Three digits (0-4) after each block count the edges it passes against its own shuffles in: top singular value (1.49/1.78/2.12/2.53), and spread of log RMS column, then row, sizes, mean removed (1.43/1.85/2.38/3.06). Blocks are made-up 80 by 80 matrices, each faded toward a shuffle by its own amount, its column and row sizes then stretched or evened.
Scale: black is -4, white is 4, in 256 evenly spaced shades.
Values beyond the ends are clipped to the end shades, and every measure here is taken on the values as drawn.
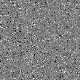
0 1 1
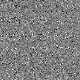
0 2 2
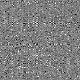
3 1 2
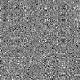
3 1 2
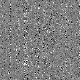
0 3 0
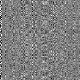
4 4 0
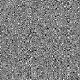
3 2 0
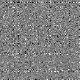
2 2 3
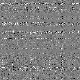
1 2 4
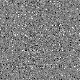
1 1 1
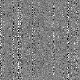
3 4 0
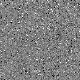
0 2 0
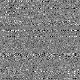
1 1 4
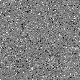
1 0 0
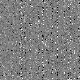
0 3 0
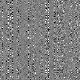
3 4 0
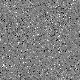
0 0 1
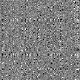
3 3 1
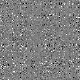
0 3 2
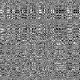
4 2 4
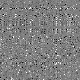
3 1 2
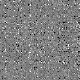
1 3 2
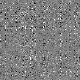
2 3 3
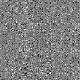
3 2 1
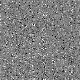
1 2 0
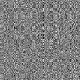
4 3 0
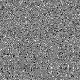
2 0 0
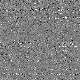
0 0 3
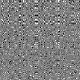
4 2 3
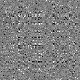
4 2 2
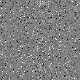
1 3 0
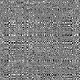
4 3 3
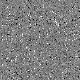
0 2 1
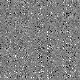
0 3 2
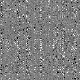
2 3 1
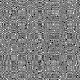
4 1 0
